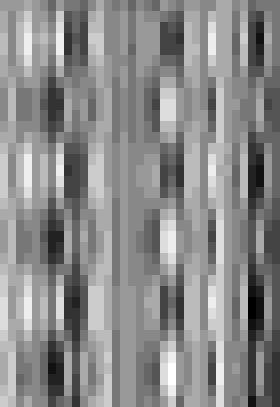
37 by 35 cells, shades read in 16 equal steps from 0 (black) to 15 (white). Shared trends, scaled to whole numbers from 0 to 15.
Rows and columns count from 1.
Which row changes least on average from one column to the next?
1
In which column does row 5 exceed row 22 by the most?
8
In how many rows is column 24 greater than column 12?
18
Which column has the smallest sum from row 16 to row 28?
32
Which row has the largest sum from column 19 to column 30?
34
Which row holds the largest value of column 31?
4
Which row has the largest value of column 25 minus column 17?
5
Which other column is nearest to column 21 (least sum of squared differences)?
22
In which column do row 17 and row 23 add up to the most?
28
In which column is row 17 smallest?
33
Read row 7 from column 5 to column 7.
9 8 6
